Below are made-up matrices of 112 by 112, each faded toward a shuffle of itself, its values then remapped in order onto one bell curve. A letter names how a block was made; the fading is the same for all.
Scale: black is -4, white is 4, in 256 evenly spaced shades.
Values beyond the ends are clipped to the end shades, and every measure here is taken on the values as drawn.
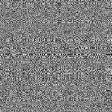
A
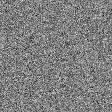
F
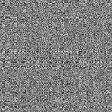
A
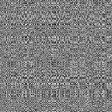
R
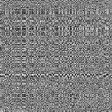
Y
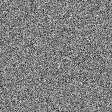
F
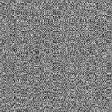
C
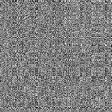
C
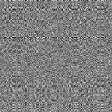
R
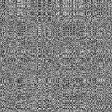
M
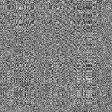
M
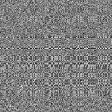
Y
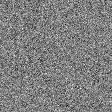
F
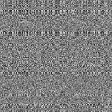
Y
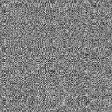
C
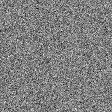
F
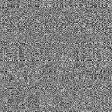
A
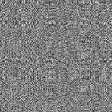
C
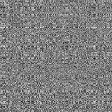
A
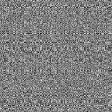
A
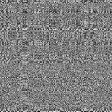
A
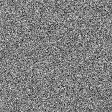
F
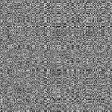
Y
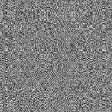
C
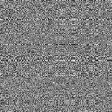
A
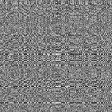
Y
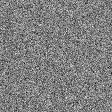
F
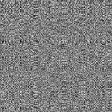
C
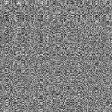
C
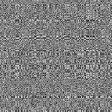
R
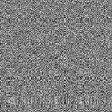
M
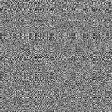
A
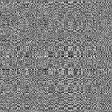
Y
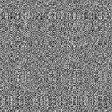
M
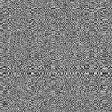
Y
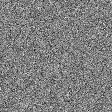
F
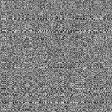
A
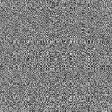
C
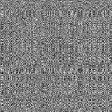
M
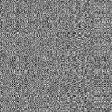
C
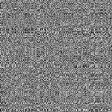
M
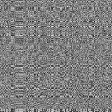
Y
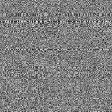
A
